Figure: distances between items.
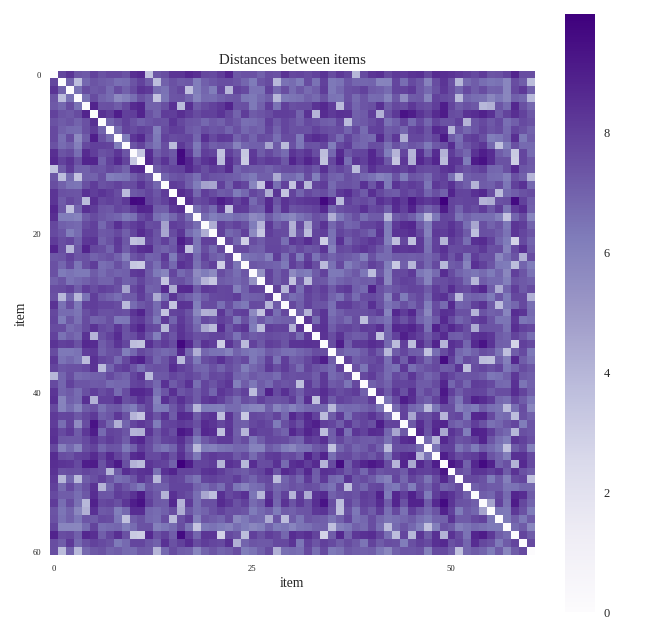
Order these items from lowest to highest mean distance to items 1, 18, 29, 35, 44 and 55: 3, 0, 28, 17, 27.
3, 28, 27, 17, 0
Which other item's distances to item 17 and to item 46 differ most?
22
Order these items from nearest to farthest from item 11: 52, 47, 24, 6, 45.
24, 45, 52, 6, 47
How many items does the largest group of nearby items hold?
9
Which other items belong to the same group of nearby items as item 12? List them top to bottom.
0, 38
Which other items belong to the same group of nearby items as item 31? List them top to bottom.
39
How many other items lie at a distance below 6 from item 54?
4
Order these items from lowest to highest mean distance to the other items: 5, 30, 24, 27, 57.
57, 24, 30, 27, 5
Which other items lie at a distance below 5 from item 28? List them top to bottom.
1, 3, 13, 51, 60
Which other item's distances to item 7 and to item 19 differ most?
50
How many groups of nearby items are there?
16
